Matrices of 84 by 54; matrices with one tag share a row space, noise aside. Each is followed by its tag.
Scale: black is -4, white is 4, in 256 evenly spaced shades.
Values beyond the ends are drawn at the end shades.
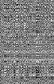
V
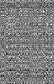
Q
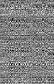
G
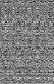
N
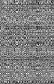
V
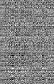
G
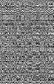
N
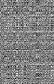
V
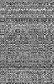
Q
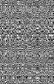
N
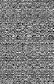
N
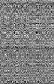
V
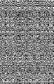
N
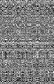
N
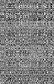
Q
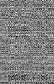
G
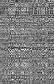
G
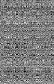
V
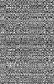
Q
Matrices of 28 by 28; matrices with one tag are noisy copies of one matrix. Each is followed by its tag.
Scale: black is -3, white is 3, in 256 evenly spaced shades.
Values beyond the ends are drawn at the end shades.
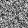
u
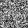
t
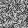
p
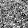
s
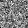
t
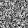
t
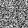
u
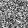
t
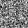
u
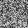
p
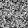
t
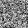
p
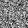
t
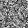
t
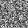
u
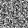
u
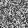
t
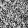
s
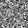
t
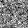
p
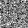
p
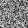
t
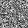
u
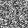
u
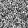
s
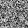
u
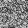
p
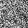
s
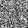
u
